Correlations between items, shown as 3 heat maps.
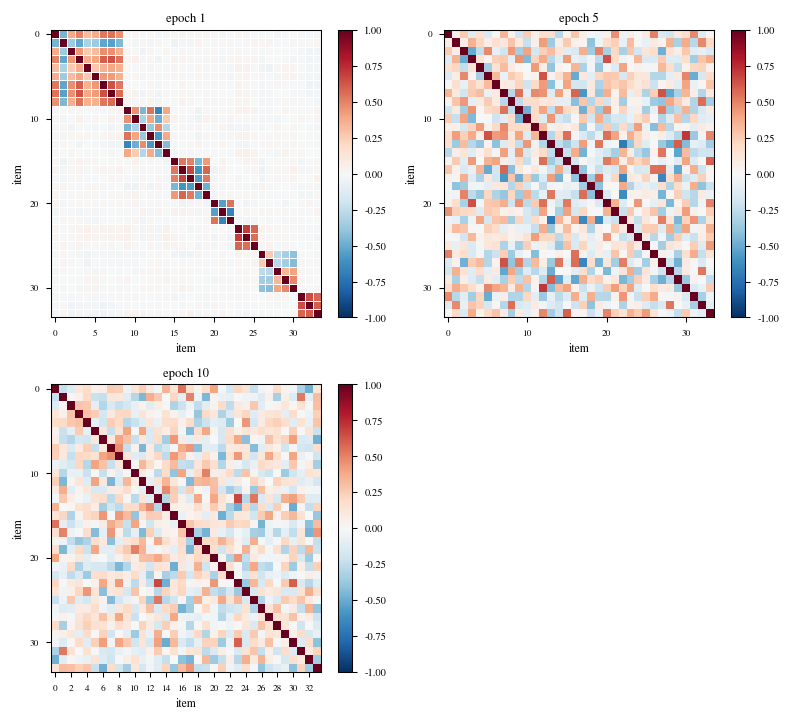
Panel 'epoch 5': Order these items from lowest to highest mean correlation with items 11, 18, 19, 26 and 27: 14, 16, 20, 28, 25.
28, 25, 20, 14, 16
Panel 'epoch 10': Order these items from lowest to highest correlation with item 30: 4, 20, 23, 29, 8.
4, 29, 20, 8, 23
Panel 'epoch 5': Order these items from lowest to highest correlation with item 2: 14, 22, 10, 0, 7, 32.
22, 7, 32, 14, 0, 10
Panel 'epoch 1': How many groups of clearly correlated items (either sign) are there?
7
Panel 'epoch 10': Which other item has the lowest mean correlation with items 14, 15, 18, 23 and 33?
32
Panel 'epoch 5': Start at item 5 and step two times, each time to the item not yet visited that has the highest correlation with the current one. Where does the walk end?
30
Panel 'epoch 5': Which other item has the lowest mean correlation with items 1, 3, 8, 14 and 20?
31
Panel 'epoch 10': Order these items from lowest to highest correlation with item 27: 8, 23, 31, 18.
18, 31, 23, 8
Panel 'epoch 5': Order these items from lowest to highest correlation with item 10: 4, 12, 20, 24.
20, 12, 4, 24
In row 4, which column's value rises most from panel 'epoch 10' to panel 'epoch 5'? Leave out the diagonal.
22
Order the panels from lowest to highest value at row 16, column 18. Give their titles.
epoch 1, epoch 5, epoch 10
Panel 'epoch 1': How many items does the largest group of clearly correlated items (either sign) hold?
9
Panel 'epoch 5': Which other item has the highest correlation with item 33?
15
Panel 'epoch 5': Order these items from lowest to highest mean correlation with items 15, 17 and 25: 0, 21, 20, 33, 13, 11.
11, 13, 0, 20, 21, 33
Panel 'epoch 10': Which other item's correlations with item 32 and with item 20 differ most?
0
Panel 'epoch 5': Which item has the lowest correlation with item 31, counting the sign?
5
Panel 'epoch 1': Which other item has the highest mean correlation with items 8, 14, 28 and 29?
30
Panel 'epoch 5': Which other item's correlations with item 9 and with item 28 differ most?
7
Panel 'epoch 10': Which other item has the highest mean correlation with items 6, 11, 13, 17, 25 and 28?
23
